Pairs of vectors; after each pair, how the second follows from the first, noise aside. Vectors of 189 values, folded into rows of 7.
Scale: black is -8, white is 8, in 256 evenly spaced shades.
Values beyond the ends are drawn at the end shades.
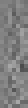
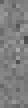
wrapped around, partly zeroed.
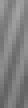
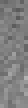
negated, partly zeroed.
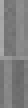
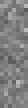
shuffled.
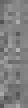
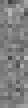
reversed, negated.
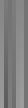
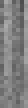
reversed.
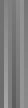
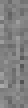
wrapped around, negated, partly zeroed.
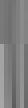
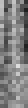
reversed, negated, scaled up.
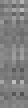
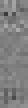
wrapped around, negated, partly zeroed.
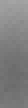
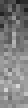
negated, scaled up.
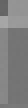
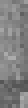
reversed, negated.
